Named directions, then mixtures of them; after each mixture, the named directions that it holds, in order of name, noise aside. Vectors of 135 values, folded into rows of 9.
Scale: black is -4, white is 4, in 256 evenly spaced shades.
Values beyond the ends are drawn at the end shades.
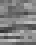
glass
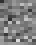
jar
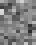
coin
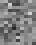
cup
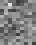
coin, cup.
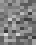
cup, jar.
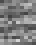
glass, jar.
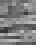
glass.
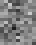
cup.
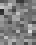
coin.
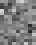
coin.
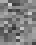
cup.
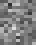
cup.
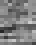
cup, glass.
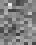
coin, cup.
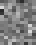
coin.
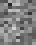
cup.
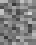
coin, cup.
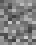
coin, jar.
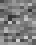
jar.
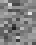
cup.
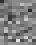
jar.
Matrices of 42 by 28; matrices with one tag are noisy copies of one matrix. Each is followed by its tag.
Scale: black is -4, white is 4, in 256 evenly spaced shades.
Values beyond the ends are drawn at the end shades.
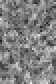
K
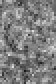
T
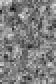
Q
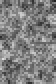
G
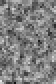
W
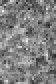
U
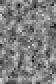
W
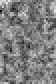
Q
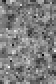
U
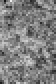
U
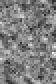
G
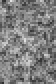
U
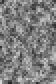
W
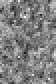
Q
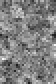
G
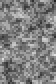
G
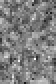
K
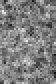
U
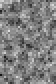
Q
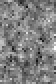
T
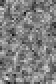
W
